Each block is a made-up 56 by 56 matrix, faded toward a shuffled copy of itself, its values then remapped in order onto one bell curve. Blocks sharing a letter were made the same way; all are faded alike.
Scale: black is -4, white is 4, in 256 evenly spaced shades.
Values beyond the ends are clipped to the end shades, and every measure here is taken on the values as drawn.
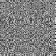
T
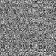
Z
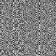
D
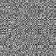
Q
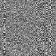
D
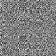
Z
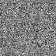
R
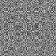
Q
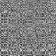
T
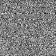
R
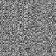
Z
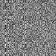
D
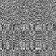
Q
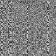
D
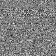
R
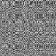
Q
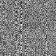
D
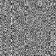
D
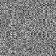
Z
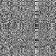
T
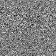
R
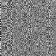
D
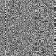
D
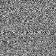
R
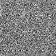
R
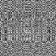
Q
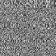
Z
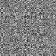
Z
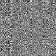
D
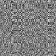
Q
